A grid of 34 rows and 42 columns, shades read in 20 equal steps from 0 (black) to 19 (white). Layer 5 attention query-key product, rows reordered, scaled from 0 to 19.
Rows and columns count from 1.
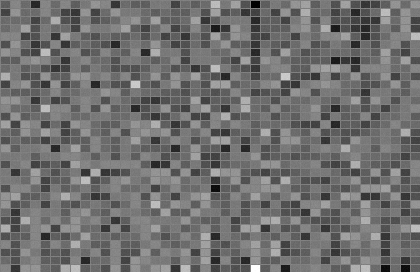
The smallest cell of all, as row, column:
1, 26
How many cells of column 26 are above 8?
14
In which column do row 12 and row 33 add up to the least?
22
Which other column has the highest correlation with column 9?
13
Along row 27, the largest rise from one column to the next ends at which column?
32
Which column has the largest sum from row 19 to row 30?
8
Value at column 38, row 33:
10
